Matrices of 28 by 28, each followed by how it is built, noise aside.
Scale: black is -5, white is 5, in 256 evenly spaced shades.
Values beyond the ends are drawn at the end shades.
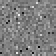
sparse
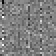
uneven columns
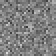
repeating rows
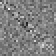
banded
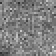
smooth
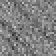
Toeplitz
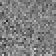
lower triangular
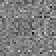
low rank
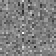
uneven columns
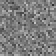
Toeplitz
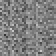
repeating rows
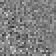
lower triangular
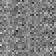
repeating rows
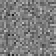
repeating rows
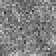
smooth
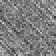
Toeplitz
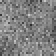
smooth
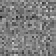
low rank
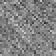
Toeplitz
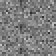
repeating rows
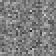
repeating rows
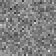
repeating rows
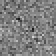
banded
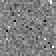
sparse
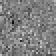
lower triangular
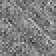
Toeplitz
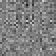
low rank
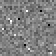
sparse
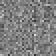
low rank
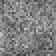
smooth
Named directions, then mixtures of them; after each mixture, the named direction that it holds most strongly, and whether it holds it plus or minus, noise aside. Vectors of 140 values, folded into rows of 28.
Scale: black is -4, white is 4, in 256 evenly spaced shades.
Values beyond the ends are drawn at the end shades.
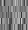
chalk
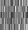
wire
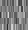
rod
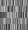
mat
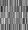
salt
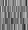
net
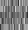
wire, plus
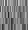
net, plus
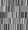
mat, plus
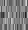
net, minus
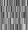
net, minus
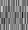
salt, minus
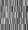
salt, plus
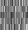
wire, plus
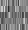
salt, minus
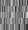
wire, minus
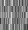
wire, minus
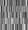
net, minus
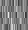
rod, plus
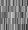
wire, minus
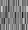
salt, minus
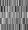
salt, plus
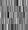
rod, minus
